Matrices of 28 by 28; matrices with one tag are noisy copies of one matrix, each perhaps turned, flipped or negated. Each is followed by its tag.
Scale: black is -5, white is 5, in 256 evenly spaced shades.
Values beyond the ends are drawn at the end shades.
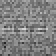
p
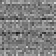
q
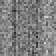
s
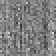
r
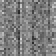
q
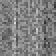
s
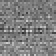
p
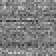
r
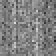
s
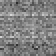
s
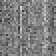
r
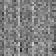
q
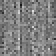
q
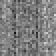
s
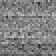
s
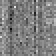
r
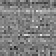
r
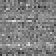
r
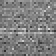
p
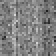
s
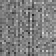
p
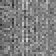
p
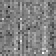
r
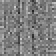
q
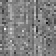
r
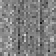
s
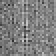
p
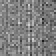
p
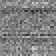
r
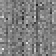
q
